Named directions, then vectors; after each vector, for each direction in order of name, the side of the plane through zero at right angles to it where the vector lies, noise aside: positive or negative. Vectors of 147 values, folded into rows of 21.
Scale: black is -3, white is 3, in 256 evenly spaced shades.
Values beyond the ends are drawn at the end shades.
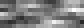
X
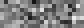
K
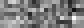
positive, negative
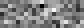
negative, negative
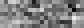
positive, negative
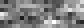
positive, positive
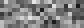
negative, negative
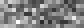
positive, negative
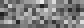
negative, negative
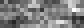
negative, positive
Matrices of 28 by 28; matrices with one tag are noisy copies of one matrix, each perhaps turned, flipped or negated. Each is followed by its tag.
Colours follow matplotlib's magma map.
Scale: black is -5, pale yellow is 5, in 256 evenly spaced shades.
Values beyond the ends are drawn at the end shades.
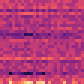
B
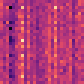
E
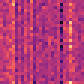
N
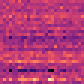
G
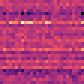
N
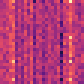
N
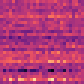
G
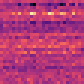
G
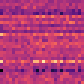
N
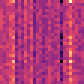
N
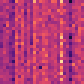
N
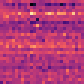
G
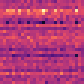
E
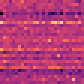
N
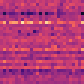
N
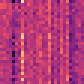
N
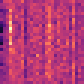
B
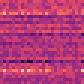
N
